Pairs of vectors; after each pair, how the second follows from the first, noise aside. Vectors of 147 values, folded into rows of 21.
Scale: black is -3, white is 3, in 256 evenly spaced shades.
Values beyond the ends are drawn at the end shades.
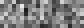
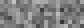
reversed, negated, shrunk.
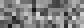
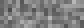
reversed, negated, shrunk.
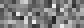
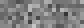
reversed, negated, shrunk.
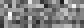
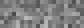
wrapped around, shrunk.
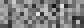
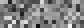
shuffled.
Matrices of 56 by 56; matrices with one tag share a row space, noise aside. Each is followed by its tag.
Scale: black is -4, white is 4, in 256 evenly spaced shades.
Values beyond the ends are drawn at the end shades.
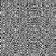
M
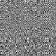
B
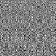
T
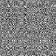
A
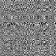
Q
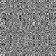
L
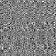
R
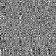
L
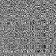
Q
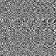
R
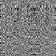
M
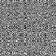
A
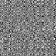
R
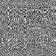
A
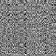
A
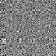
L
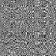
Q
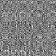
T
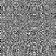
M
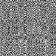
A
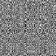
A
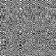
L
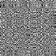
M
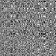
Q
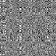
L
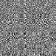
A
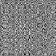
T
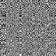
L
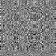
M
